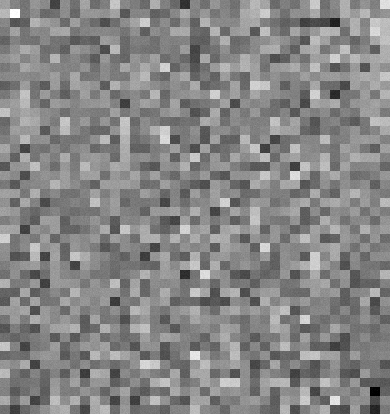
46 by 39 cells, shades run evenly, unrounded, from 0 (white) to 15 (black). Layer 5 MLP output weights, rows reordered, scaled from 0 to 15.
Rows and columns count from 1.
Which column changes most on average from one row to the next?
34
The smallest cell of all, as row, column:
2, 2
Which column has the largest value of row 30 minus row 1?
39
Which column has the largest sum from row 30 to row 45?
38
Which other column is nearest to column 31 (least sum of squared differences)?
10
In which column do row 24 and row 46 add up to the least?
20
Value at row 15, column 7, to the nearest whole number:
4
